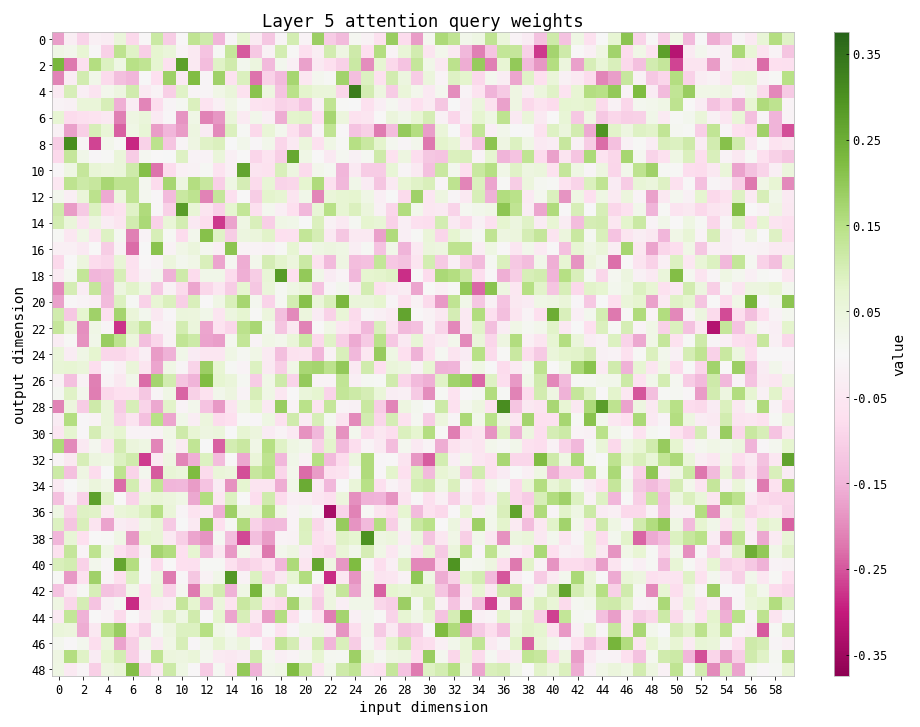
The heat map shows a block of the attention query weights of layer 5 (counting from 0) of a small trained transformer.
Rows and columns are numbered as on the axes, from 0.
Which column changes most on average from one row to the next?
20
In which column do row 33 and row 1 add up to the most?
45
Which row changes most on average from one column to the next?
2
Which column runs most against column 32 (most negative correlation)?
16
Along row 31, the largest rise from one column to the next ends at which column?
14
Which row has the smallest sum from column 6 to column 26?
7
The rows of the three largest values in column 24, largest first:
4, 40, 47
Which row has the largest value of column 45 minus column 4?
1
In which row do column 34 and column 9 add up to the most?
11
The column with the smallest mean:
13
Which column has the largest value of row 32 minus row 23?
59
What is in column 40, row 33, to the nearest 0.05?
-0.15
